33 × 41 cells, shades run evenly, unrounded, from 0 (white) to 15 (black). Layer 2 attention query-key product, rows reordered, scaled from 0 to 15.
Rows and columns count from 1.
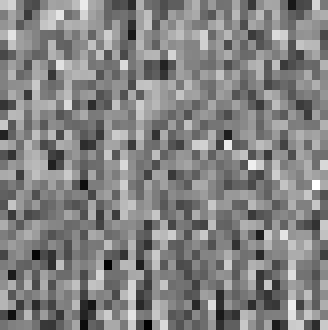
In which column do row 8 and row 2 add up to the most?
21
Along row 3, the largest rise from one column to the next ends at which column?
20
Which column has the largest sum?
11
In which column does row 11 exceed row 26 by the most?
38
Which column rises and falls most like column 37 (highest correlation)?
17
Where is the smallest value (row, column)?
19, 40
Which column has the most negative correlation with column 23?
37
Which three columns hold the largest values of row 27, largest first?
14, 18, 7
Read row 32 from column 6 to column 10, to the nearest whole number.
6 9 12 7 8
